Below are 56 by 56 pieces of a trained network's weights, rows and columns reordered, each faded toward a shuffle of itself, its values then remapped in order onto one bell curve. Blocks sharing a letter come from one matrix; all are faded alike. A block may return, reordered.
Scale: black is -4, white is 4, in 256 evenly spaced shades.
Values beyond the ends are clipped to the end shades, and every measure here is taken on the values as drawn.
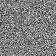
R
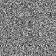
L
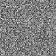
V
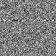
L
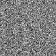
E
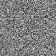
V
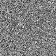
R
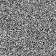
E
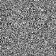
E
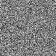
R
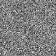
E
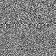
L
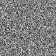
E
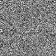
V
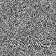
L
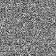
V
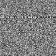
L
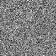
R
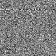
L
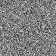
R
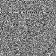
L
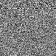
L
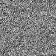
V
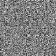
V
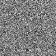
E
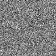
E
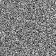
R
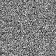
R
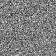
R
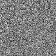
E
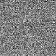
V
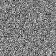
R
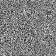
E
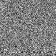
L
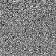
E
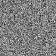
E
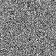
R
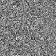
V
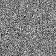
R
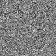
R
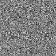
E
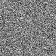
R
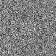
E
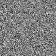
V
